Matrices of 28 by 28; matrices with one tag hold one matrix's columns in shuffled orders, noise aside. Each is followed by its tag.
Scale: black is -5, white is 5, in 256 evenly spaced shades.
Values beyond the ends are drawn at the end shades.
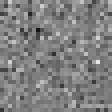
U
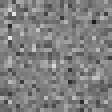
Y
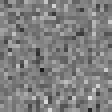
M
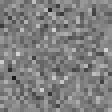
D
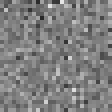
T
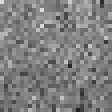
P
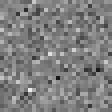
D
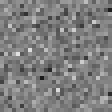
D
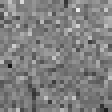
P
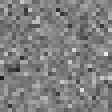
D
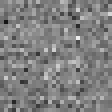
Y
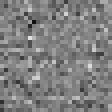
Y
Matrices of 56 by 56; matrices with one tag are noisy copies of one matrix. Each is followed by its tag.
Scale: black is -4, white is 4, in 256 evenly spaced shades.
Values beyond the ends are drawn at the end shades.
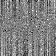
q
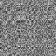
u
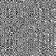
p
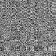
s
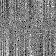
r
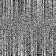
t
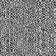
p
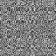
u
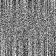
q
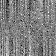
r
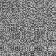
s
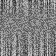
q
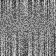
q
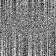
q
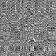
s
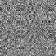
u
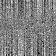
t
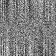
r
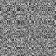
u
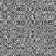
u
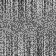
t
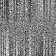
r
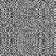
p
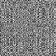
p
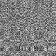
s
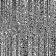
q
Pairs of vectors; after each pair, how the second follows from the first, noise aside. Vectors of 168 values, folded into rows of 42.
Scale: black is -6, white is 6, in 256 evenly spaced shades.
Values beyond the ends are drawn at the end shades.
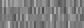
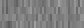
negated, shrunk.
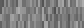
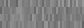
shrunk.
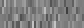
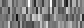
reversed, scaled up.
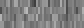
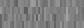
negated, shrunk.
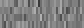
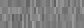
wrapped around, negated, shrunk.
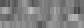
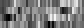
wrapped around, negated, scaled up.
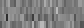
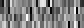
reversed, scaled up.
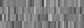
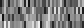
reversed, scaled up.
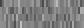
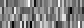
wrapped around, negated, scaled up.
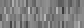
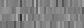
reversed, partly zeroed.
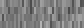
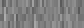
wrapped around, negated, shrunk.
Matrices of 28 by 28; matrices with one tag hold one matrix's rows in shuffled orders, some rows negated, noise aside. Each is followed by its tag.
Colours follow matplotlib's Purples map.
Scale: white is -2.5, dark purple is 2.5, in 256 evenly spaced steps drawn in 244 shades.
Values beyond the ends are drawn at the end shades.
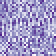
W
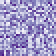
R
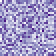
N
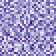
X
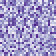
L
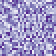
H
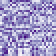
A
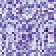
N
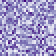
N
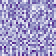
W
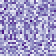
L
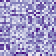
R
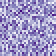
W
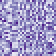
H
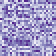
A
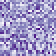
R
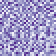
X
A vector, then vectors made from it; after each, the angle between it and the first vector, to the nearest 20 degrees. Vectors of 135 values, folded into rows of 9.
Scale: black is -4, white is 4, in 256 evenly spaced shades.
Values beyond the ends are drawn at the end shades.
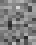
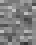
80 degrees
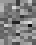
100 degrees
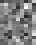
120 degrees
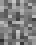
60 degrees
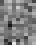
40 degrees
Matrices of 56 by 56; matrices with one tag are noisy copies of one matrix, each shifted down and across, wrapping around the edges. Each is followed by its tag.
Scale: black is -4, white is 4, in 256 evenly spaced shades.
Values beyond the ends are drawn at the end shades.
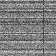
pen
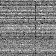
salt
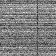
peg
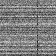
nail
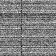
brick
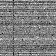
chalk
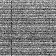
peg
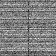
brick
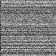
salt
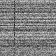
salt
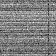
peg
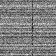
nail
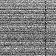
peg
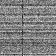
pen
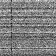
pen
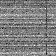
nail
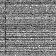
chalk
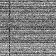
peg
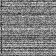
chalk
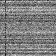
salt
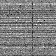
chalk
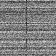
pen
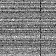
nail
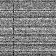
pen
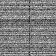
brick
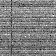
peg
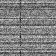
pen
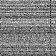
salt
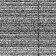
peg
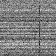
salt
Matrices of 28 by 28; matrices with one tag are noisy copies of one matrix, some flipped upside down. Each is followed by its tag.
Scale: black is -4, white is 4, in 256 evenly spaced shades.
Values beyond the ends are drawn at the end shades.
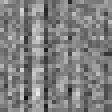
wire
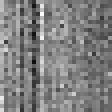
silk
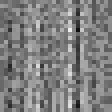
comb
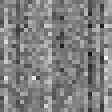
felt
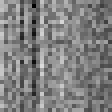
silk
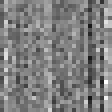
felt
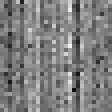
comb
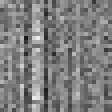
wire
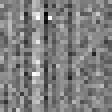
wire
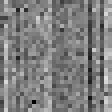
felt
